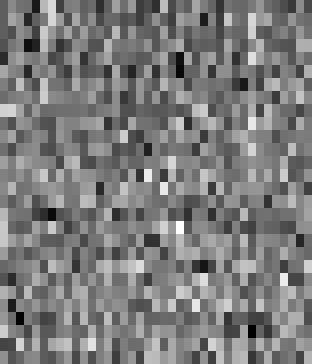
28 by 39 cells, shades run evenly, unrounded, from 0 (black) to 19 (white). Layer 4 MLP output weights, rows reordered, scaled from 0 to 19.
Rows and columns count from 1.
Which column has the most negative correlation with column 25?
39
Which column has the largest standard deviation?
32
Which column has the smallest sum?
18
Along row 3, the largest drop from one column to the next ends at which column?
33
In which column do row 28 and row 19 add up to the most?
31
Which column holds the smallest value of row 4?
4
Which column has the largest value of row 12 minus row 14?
37
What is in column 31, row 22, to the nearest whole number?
13
